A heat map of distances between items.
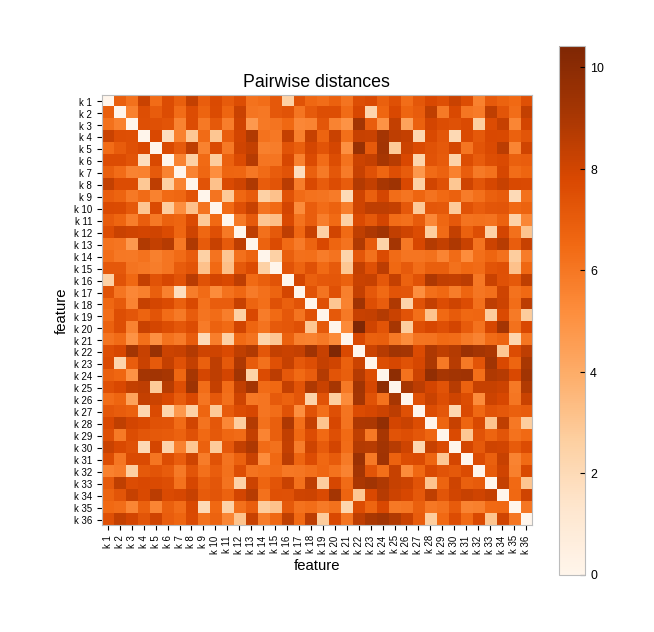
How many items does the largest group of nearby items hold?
6
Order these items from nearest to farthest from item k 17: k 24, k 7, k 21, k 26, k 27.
k 7, k 27, k 21, k 24, k 26
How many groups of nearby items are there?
12
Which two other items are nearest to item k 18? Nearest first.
k 26, k 20
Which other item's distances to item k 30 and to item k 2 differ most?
k 23
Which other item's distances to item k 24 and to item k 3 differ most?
k 32
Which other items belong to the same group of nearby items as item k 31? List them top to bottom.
k 29
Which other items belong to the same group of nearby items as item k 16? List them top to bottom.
k 1
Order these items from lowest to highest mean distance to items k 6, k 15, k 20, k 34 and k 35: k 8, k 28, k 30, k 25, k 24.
k 30, k 8, k 28, k 25, k 24
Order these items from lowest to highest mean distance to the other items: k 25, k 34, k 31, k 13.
k 31, k 13, k 34, k 25
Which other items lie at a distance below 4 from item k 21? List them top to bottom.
k 9, k 11, k 14, k 15, k 35
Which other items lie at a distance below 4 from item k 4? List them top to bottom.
k 6, k 8, k 10, k 27, k 30
